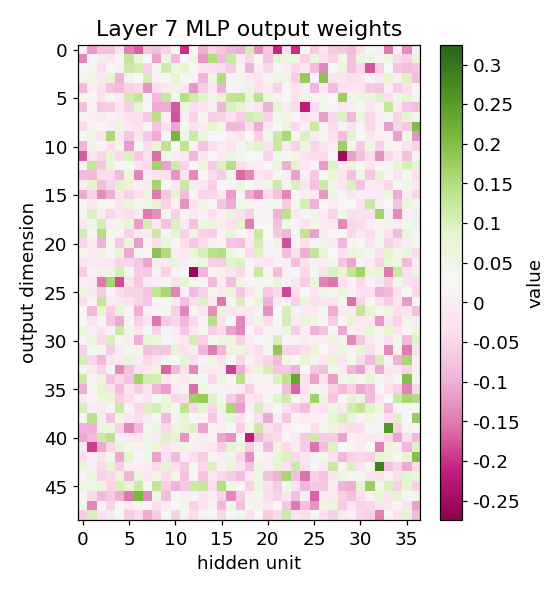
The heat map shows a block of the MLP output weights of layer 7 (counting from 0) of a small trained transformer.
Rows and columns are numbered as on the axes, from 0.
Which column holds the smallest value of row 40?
18
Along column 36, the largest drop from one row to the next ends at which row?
9
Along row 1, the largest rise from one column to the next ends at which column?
14
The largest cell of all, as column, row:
32, 43
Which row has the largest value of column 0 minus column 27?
34
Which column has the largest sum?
19
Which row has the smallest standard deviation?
4
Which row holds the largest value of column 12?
36
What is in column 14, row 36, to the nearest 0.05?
0.1
